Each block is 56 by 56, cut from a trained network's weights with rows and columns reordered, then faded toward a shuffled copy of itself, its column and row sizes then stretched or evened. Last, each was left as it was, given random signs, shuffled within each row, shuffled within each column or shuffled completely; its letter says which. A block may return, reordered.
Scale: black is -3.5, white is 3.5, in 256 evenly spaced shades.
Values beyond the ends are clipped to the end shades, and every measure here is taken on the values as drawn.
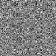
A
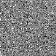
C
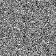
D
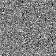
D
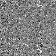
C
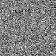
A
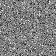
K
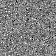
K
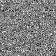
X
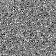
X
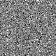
D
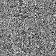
D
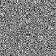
A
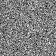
K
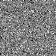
X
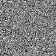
C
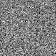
X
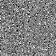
D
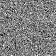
K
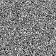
X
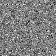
X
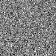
X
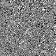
C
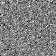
X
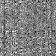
A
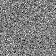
K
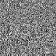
A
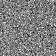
K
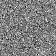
K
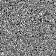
X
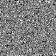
X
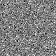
K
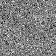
K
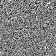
X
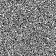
K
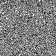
K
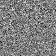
X
